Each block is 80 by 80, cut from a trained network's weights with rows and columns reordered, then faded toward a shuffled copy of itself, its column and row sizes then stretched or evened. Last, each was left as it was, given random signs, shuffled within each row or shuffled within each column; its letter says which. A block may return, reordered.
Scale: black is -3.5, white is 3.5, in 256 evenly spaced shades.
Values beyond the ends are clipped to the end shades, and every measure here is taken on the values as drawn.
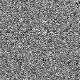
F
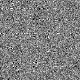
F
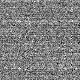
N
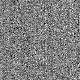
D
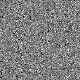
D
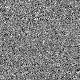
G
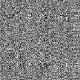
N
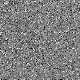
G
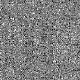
N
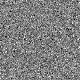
G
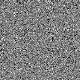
F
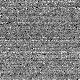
G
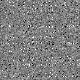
F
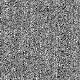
D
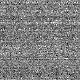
N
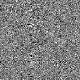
N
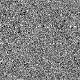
G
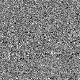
G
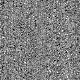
D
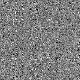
F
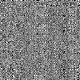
N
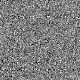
F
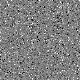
D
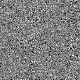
F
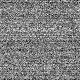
G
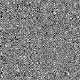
N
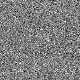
G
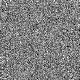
D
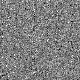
D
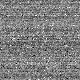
G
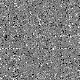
F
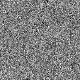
D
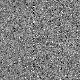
D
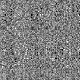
N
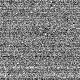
G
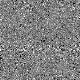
F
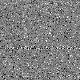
G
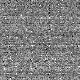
N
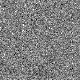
D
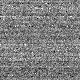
G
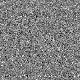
G
